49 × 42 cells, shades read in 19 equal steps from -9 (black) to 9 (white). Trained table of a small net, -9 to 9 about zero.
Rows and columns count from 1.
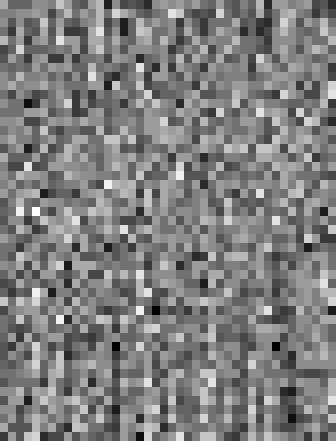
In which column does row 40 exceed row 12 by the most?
5
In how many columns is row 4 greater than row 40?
18
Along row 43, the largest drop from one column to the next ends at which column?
20
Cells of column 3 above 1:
18
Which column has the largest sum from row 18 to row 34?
14
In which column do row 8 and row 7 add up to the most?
33
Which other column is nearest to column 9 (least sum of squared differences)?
31
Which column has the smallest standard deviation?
24
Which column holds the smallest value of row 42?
15
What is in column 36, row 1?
2
